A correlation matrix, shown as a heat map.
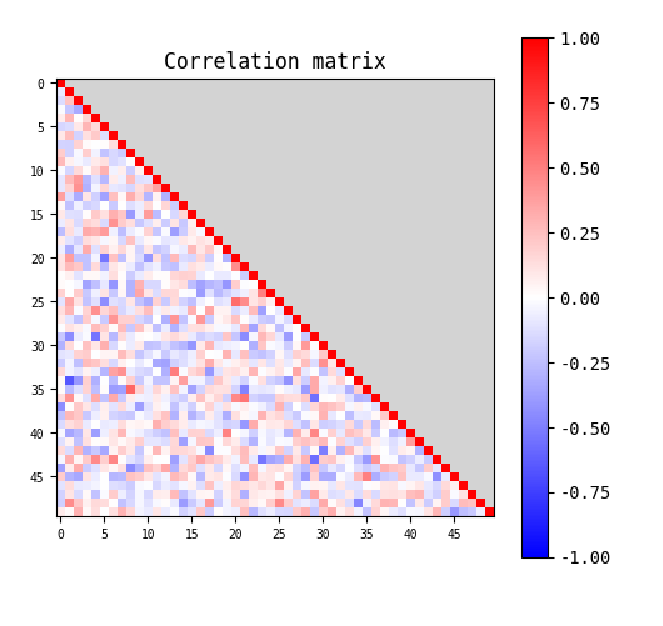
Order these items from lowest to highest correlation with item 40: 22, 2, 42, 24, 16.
2, 22, 24, 42, 16
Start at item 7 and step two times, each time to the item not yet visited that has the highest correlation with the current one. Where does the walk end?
13
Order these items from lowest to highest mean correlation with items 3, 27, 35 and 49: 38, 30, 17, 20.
38, 20, 17, 30
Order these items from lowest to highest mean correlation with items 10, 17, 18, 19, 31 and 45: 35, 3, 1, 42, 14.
1, 42, 14, 35, 3
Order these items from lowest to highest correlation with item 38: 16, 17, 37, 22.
16, 22, 17, 37
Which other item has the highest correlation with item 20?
25
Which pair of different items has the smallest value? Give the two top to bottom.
1, 34
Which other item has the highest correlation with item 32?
30
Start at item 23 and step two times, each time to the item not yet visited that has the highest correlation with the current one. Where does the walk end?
9
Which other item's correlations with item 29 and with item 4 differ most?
43
